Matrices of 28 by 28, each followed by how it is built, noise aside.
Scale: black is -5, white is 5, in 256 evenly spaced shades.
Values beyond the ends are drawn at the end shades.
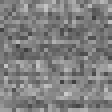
blocks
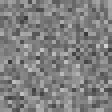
noise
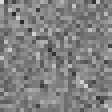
diagonal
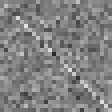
diagonal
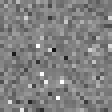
sparse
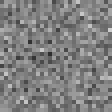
noise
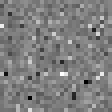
sparse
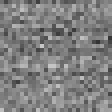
blocks
